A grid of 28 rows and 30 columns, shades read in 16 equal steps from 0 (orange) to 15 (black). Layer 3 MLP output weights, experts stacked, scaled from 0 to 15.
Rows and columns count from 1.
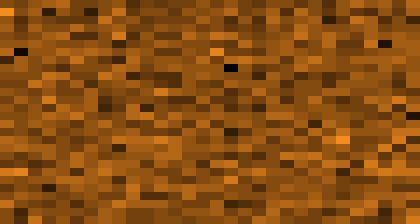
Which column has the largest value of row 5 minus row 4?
6
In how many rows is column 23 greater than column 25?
11
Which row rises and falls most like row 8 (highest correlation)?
13
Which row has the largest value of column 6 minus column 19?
22
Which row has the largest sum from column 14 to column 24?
1
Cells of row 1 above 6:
19
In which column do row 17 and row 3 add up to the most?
17
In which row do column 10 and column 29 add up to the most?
10
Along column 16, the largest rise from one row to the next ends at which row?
8
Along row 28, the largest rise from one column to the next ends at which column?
4
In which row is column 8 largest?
14
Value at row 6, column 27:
3
